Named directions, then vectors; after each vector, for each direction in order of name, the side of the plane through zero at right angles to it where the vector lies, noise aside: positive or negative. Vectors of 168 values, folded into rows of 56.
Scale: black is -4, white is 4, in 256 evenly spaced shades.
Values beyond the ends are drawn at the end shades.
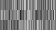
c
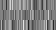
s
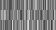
positive, negative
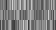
positive, positive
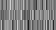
negative, positive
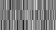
positive, negative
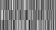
positive, positive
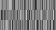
negative, positive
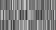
positive, positive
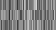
positive, negative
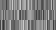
positive, positive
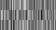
positive, positive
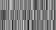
negative, positive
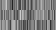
negative, negative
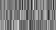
negative, negative
